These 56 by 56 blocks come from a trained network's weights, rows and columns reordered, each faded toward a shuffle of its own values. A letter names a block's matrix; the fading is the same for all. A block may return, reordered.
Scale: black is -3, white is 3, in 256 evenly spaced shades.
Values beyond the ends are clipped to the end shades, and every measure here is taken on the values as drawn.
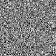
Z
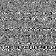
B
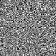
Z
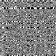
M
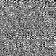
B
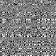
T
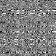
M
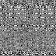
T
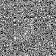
Z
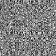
Z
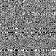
T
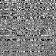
T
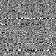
T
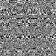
B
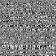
T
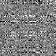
B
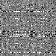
M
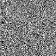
Z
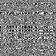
M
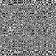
T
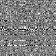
M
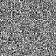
Z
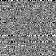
T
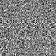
Z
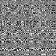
T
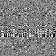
M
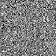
Z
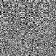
Z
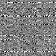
M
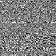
B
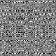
T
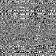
T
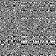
M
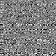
B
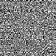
Z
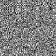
Z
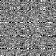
T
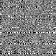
T
